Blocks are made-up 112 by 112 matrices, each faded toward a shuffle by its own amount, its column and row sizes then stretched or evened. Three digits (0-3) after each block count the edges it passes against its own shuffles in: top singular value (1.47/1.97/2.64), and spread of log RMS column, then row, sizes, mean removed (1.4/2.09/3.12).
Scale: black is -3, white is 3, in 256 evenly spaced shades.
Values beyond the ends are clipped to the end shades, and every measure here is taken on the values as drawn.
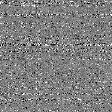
1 1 3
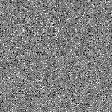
2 0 0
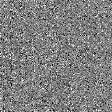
0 2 1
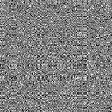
3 1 2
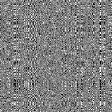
3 3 1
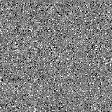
1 1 1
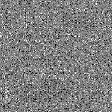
2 1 1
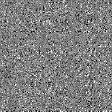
1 2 2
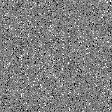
0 2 0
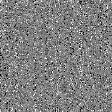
1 2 0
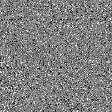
1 1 1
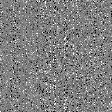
0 3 0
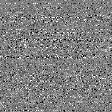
1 0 3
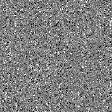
1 2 0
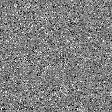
1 0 1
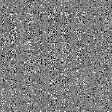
0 3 2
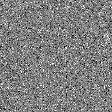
0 1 1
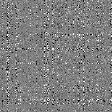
1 3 2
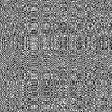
3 2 0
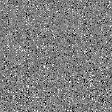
0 2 1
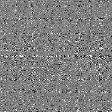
2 2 3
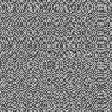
3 0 0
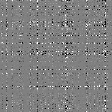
2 3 3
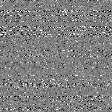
2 0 3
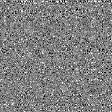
2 1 2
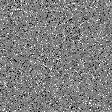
1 0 0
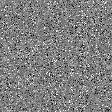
0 1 0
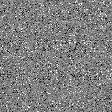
1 0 1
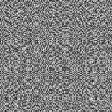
3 1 1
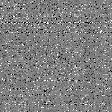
2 0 2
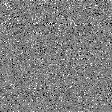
0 0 2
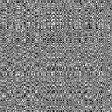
3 2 2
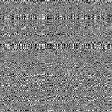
3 1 3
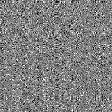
2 1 1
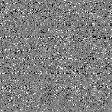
2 0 2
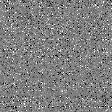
1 1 2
